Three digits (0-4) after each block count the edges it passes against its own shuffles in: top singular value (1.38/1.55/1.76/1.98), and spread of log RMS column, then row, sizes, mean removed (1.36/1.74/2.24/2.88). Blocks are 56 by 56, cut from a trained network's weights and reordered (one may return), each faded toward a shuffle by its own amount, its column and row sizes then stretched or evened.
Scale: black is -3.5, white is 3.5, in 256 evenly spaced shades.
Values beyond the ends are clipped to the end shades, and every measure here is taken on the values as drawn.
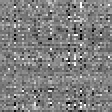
1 3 2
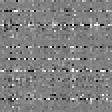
2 1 4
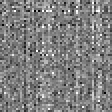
3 1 2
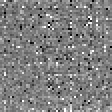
0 1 1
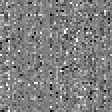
0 4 1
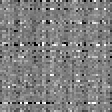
4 0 4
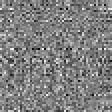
4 0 3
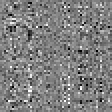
1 4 2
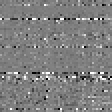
2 0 4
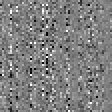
0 4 0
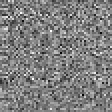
4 0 3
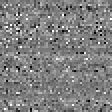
0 1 3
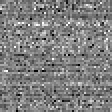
2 1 2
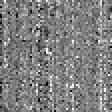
2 3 0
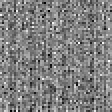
3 0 1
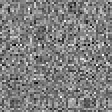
4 1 1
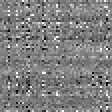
1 3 3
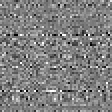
4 0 4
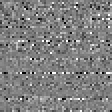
0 0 4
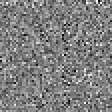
0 2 1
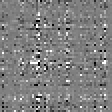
2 4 3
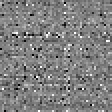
0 1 3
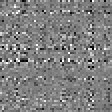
4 3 4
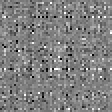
2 2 3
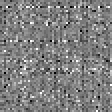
1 0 2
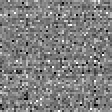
1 1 0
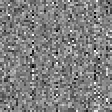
1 3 0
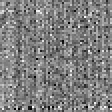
3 0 2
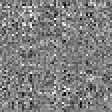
3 3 3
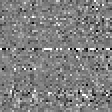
2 2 3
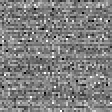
2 0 0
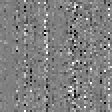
0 4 0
